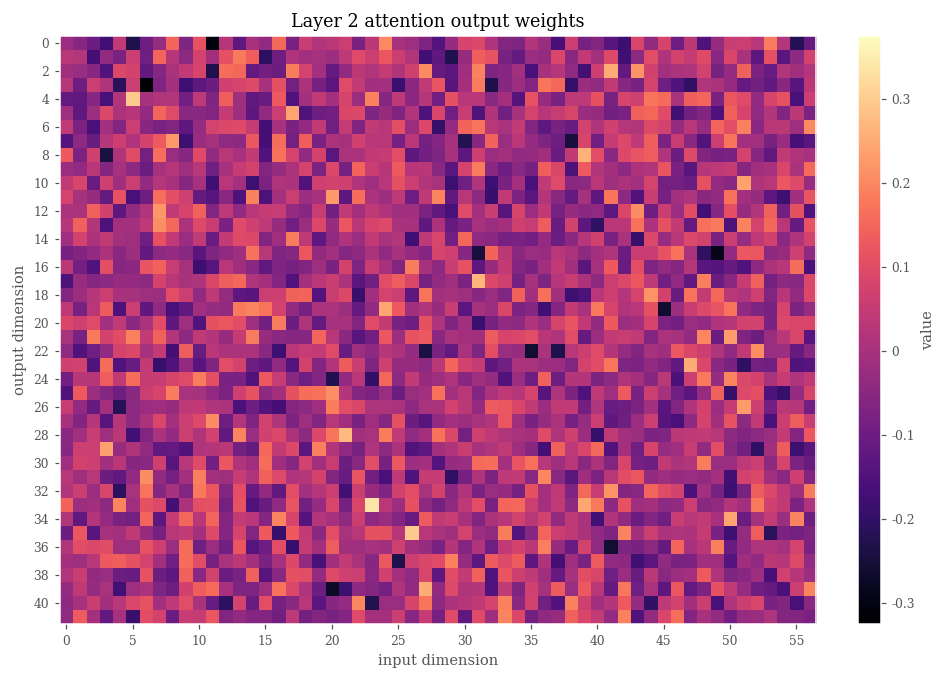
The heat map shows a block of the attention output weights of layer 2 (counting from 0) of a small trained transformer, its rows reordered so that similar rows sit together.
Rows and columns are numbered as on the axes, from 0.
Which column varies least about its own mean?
0
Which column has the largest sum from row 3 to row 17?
7
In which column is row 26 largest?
51
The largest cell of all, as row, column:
33, 23
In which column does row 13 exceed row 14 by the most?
43
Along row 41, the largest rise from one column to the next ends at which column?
6
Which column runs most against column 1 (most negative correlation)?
50
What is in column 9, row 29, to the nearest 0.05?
-0.15
